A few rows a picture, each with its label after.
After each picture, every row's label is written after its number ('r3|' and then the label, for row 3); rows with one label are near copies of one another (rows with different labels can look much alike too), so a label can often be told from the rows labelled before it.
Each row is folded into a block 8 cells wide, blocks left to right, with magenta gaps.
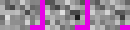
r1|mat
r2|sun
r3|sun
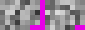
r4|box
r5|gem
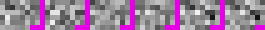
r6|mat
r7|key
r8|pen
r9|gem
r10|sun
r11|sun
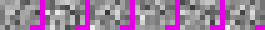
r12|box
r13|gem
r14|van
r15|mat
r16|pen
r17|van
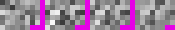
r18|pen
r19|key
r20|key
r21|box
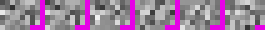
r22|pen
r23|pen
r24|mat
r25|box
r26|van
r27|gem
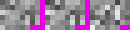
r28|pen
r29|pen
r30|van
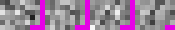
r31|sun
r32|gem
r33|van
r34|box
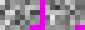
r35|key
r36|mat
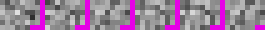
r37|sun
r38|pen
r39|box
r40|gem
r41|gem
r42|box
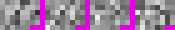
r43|box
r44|van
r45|mat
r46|gem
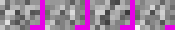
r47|key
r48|van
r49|box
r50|van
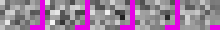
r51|key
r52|key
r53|sun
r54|sun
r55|mat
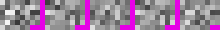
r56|key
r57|pen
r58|van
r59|pen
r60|key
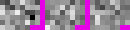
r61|sun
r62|van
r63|mat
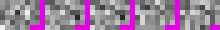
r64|van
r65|sun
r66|sun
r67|mat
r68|gem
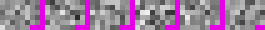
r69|van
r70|sun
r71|gem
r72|key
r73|mat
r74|box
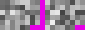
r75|gem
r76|key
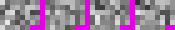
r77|key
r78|gem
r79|mat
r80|pen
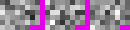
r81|sun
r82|key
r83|van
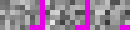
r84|gem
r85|key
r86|box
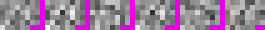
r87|van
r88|van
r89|gem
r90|van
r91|sun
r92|box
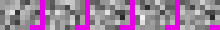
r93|box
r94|gem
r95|sun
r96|mat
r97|sun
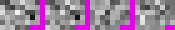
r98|sun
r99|sun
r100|box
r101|mat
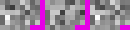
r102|mat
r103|box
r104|mat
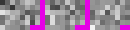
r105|pen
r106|mat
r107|van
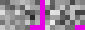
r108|sun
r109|key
